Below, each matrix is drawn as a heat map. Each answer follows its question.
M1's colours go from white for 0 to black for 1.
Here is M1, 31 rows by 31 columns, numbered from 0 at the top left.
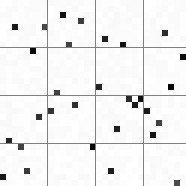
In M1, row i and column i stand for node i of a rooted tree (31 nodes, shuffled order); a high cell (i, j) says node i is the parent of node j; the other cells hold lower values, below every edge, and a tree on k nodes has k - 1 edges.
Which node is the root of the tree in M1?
14
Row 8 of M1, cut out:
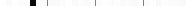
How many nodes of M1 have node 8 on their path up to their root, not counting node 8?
2
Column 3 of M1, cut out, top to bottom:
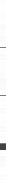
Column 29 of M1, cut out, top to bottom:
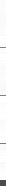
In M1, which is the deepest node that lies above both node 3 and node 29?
24
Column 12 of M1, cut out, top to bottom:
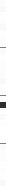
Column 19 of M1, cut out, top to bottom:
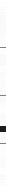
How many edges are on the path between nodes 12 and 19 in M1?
3
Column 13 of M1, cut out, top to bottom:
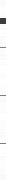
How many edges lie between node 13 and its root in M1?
5
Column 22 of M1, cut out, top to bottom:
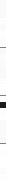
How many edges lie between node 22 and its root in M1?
6
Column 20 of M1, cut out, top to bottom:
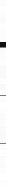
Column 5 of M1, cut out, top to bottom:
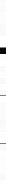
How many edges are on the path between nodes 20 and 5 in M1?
6
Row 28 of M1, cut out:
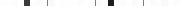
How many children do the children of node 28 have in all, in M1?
4
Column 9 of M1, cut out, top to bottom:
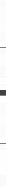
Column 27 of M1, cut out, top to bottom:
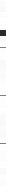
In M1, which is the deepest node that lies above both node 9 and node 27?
18
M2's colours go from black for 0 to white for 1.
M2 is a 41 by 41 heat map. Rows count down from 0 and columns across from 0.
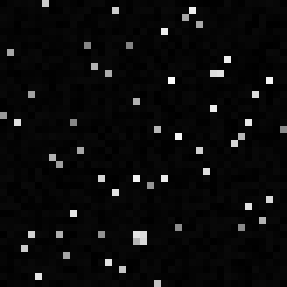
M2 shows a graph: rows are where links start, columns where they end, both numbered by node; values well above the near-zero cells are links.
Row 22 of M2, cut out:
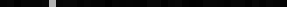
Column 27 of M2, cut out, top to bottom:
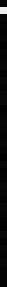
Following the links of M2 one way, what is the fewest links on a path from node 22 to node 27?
3
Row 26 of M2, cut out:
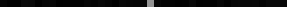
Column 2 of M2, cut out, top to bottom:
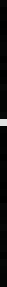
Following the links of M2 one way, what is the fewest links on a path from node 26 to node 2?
5
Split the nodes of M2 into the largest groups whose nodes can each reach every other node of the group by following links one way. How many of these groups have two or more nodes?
5
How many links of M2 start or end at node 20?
3
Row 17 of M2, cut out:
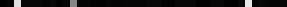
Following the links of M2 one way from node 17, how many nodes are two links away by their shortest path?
5
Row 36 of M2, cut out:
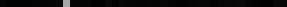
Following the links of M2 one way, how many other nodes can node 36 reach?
12
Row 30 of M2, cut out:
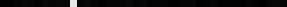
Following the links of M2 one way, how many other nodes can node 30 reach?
4
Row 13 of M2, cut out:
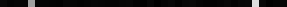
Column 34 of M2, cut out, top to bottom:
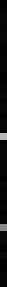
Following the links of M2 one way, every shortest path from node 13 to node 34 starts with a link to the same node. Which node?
node 4
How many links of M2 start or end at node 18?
3
